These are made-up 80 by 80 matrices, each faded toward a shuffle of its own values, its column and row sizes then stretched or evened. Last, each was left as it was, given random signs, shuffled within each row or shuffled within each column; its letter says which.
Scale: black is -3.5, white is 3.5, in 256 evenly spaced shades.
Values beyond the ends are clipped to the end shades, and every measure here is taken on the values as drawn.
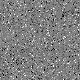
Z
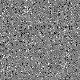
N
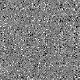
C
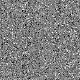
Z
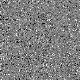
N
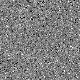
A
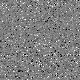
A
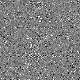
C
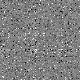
N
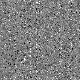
Z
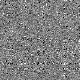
C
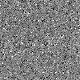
A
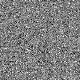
A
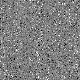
Z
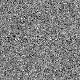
A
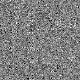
N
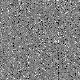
Z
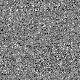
A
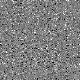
C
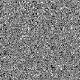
C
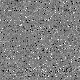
A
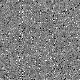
Z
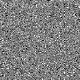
C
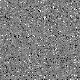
N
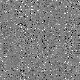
C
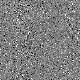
Z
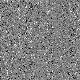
Z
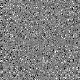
C
